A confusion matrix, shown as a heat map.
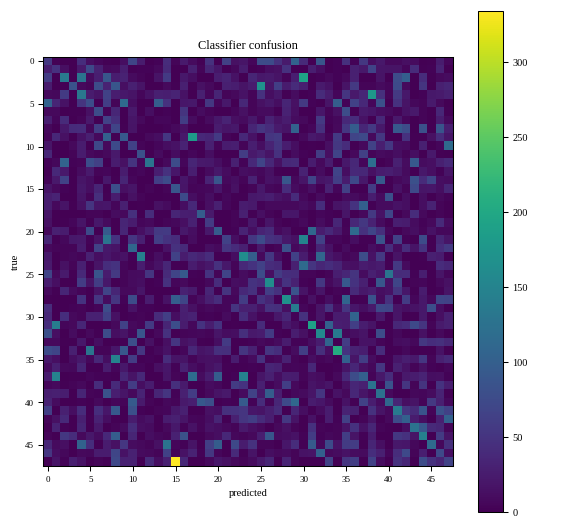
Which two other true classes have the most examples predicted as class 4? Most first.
2, 45
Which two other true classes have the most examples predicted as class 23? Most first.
37, 40
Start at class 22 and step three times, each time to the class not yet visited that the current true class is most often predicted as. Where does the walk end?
15
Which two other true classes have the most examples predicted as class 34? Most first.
32, 5
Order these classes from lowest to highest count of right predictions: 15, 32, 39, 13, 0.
13, 0, 15, 39, 32
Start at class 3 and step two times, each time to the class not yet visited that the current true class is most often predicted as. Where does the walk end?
40
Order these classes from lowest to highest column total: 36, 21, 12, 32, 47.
12, 21, 47, 32, 36
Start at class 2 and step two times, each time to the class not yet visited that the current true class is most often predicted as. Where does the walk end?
36
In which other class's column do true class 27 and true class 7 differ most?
29
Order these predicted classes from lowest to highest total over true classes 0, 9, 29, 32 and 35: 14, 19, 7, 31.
31, 19, 14, 7
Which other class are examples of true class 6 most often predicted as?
35
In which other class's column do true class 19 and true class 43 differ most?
44
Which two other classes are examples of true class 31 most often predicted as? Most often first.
1, 33
